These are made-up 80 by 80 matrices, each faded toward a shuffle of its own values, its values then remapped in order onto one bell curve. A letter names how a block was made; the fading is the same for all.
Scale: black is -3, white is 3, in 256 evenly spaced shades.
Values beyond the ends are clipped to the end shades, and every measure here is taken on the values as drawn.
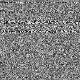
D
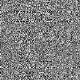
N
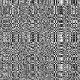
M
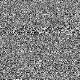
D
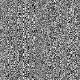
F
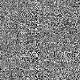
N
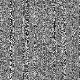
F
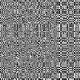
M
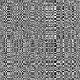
M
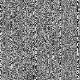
F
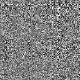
N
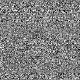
D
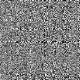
N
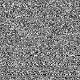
D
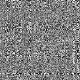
N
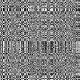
M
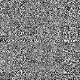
N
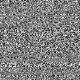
D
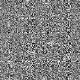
N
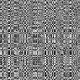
M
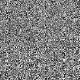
N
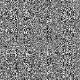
N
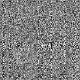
N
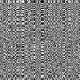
M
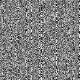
F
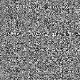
N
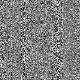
F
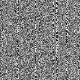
F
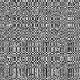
M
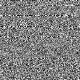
D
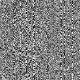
F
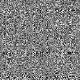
N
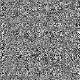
N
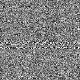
D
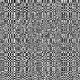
M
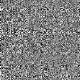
N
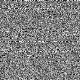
D
